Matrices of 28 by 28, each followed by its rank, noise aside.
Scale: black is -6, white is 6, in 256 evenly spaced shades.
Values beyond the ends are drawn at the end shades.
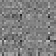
three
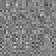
four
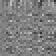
three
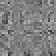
three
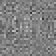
four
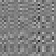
two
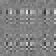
one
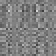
two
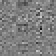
four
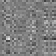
three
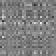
three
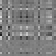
one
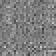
six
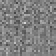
four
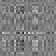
two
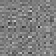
four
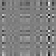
one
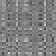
two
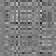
two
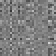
three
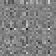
three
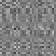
three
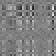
one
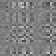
two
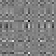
two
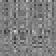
four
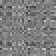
three
